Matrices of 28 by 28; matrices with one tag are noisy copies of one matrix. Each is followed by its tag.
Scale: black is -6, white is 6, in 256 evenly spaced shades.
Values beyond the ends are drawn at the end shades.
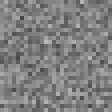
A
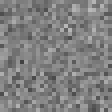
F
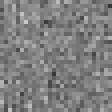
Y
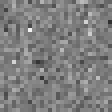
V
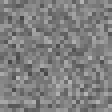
A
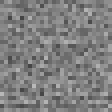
A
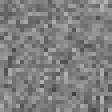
F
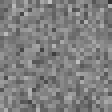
V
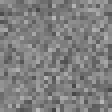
F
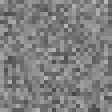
F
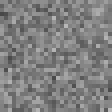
F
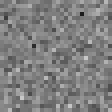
F
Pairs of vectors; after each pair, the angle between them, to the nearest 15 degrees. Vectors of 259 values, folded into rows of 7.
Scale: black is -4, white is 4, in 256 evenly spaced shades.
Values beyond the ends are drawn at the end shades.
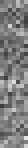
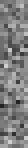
60 degrees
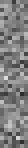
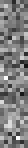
15 degrees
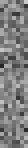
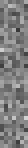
30 degrees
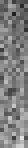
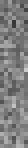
45 degrees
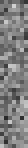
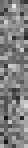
15 degrees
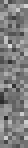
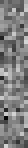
75 degrees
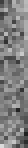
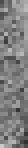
15 degrees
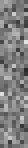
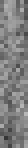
90 degrees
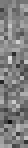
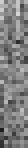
120 degrees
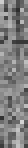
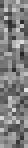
135 degrees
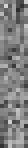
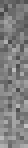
120 degrees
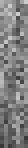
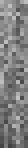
15 degrees
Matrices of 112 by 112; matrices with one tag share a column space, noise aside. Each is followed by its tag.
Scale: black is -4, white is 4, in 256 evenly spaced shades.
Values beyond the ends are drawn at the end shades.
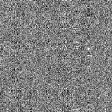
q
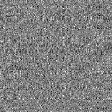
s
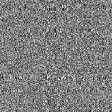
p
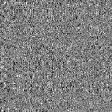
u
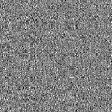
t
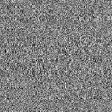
s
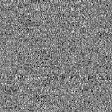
p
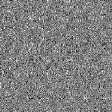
s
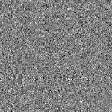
p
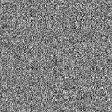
t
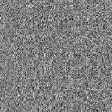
t
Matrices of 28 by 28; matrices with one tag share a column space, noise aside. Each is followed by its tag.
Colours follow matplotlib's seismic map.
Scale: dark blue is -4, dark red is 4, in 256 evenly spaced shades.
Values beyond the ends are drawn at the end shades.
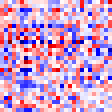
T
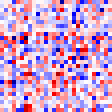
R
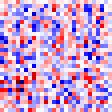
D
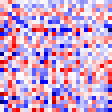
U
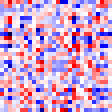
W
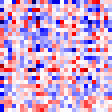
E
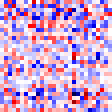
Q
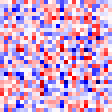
R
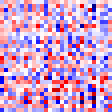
D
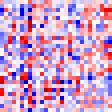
D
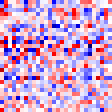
T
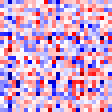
R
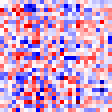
D
